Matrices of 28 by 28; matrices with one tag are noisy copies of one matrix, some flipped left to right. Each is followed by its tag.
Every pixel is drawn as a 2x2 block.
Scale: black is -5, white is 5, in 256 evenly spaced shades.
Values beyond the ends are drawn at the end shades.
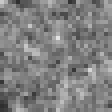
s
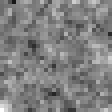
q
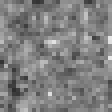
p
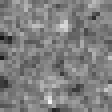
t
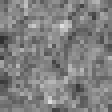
t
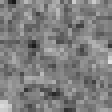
q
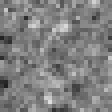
t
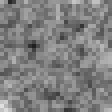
q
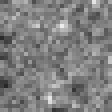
t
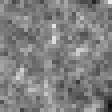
s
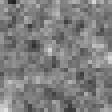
q
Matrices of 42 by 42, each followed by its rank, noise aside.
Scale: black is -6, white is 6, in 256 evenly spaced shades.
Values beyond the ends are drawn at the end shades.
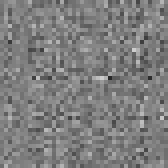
six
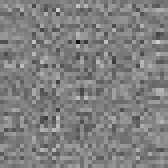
four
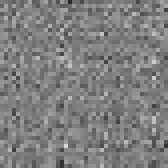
six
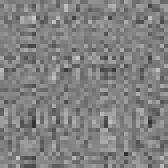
four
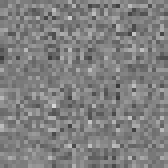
five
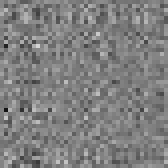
four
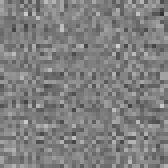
four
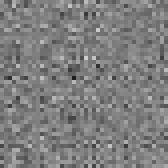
five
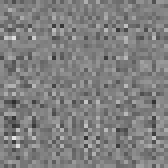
three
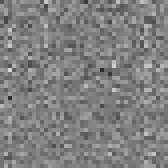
six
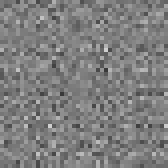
five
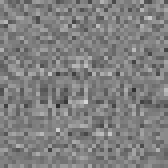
five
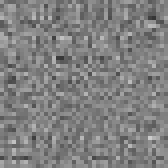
four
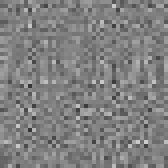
five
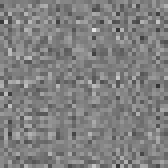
six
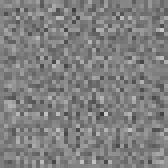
six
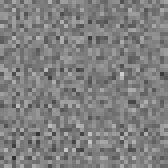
four
